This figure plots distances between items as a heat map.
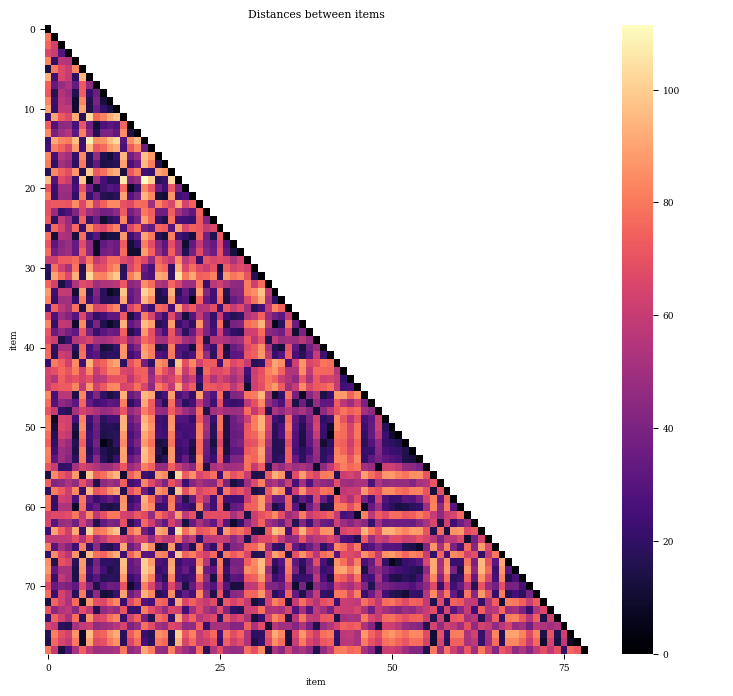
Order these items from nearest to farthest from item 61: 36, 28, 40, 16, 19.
36, 28, 40, 16, 19
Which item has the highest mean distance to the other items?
14
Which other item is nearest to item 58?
42
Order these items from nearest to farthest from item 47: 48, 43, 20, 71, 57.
20, 57, 71, 48, 43
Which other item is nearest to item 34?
21
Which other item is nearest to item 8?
52
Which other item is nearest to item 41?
51
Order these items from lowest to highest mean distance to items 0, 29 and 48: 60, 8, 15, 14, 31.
15, 31, 14, 8, 60
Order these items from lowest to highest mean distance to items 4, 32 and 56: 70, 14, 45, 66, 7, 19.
70, 7, 66, 19, 14, 45
